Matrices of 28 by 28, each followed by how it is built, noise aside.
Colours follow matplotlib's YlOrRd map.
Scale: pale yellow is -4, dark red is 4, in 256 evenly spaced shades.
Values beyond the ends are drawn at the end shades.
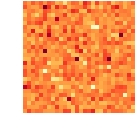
sparse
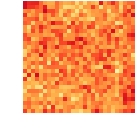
smooth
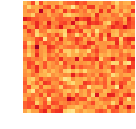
blocks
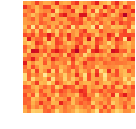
repeating columns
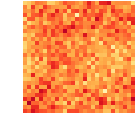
smooth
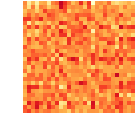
low rank
